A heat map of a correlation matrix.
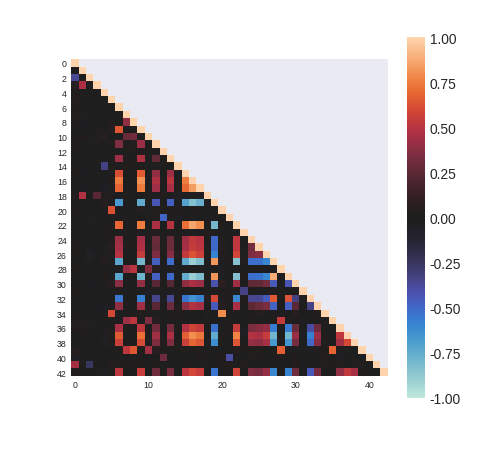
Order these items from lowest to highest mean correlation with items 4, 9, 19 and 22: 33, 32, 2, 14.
32, 14, 2, 33
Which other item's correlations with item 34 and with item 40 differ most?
20
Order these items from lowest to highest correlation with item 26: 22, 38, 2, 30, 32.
32, 2, 30, 38, 22
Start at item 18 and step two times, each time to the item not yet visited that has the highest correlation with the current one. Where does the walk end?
3
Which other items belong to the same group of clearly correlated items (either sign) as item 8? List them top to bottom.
7, 10, 28, 35, 39
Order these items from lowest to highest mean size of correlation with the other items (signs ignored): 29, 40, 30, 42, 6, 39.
40, 39, 30, 42, 6, 29
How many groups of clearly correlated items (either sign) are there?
8
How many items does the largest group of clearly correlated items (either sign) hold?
21
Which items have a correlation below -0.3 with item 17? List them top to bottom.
19, 27, 29, 32
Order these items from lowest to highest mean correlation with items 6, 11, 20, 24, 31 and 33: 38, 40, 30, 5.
40, 5, 30, 38
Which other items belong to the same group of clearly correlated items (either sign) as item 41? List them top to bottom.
0, 2
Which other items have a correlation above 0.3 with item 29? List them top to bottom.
19, 27, 32
